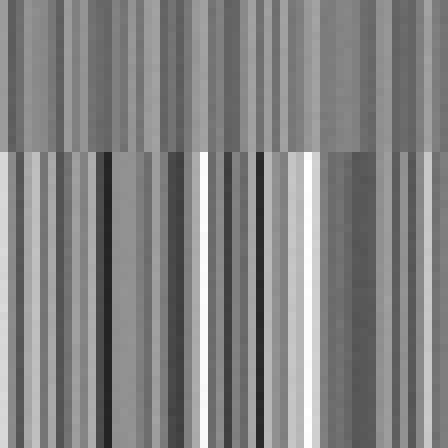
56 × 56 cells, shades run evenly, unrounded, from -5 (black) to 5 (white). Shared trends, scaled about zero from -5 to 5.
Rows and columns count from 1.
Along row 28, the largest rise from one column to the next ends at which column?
34
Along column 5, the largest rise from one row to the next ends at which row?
20
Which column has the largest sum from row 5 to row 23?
26
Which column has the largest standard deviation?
39
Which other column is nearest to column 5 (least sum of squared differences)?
38
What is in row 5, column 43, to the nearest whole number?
0
